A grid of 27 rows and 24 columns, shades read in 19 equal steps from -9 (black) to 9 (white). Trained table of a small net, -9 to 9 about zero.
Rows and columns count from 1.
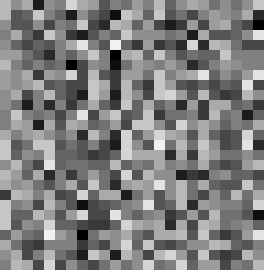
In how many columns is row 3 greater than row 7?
10
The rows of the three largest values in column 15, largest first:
15, 19, 14
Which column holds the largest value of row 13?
17
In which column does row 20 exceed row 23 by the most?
8
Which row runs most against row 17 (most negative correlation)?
11
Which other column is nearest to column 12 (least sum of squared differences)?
1
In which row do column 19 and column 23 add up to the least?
12
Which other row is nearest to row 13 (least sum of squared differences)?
27
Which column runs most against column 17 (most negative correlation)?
21
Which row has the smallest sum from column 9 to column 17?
3
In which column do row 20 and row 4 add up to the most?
24
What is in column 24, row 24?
7
